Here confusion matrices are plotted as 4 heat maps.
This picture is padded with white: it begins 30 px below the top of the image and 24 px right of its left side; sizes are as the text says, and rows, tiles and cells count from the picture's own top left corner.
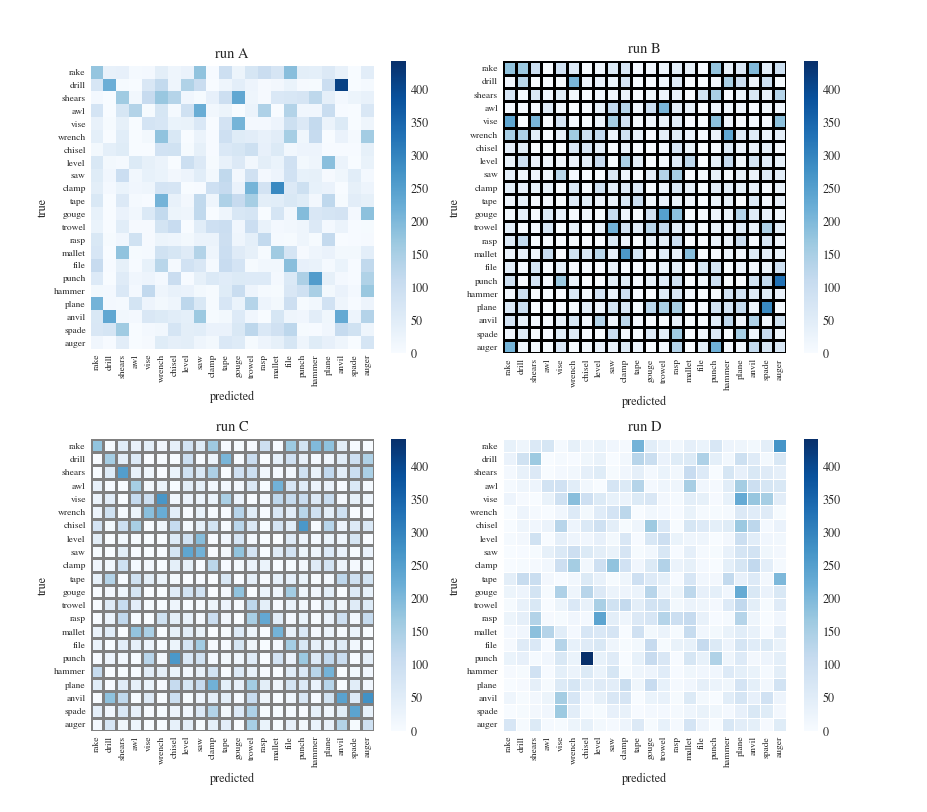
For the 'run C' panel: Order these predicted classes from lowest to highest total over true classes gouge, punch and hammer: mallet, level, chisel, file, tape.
tape, mallet, level, file, chisel
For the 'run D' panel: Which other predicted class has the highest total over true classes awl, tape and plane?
auger
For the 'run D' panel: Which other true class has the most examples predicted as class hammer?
tape
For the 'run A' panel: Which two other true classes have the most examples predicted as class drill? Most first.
anvil, spade
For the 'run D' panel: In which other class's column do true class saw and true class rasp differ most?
level
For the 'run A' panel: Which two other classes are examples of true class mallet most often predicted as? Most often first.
shears, saw
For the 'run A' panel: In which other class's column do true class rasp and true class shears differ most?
gouge
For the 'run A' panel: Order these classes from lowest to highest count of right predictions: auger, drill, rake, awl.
auger, awl, rake, drill
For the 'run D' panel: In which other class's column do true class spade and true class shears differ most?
vise
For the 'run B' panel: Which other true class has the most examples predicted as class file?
shears
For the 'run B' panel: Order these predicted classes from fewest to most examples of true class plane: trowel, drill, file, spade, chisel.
file, chisel, drill, trowel, spade
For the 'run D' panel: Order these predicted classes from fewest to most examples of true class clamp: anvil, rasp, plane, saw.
rasp, plane, anvil, saw
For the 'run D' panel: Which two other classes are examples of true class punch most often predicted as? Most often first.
chisel, gouge
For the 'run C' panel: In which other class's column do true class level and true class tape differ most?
saw
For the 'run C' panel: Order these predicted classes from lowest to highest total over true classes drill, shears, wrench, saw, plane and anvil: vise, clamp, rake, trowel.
rake, vise, clamp, trowel
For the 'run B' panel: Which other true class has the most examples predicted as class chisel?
wrench
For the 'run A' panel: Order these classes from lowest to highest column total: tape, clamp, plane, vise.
clamp, vise, plane, tape
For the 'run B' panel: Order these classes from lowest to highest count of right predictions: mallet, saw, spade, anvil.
saw, spade, anvil, mallet
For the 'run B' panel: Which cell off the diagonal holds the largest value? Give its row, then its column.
punch, auger
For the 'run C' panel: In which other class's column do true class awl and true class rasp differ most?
mallet
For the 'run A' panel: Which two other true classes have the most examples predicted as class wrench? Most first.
tape, shears
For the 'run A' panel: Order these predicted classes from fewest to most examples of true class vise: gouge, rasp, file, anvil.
rasp, anvil, file, gouge
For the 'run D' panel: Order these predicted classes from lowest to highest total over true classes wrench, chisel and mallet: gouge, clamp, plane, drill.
drill, clamp, gouge, plane
